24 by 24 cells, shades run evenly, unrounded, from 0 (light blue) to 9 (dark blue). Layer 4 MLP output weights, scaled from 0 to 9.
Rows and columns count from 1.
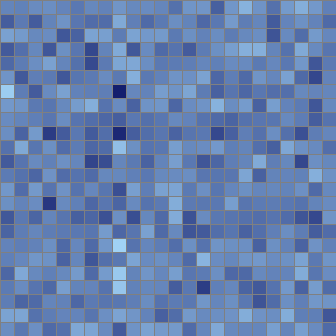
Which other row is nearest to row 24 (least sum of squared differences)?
14
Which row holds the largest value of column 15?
21
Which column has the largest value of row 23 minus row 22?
24
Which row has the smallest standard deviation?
9
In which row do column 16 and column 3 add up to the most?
7
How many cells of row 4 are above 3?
19
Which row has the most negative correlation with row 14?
18
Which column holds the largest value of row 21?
15
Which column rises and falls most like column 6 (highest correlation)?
20
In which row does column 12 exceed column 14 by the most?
23
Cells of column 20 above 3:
22
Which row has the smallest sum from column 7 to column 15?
3
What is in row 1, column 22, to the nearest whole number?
2
